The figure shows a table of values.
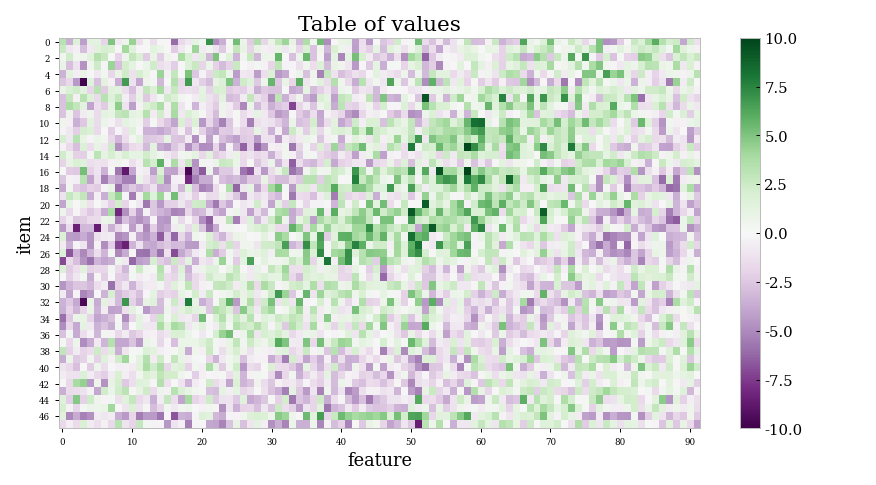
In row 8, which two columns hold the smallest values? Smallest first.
33, 26
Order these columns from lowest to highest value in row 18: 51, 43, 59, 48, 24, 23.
23, 48, 51, 24, 43, 59
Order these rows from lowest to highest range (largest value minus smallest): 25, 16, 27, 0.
0, 27, 25, 16
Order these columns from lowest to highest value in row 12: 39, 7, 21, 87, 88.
21, 87, 7, 88, 39
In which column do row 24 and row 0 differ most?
44
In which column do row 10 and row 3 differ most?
54
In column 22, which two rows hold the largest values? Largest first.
2, 33
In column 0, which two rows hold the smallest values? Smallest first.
27, 34
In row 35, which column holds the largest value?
52
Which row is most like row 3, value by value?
1
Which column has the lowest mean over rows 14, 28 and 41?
46
